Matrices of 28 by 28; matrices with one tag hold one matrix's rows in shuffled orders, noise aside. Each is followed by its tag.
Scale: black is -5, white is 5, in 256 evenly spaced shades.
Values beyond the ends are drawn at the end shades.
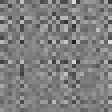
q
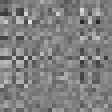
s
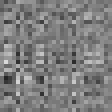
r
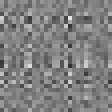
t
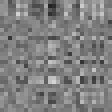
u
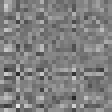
r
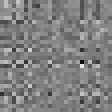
s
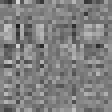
r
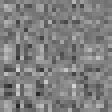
r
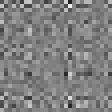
t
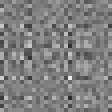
t
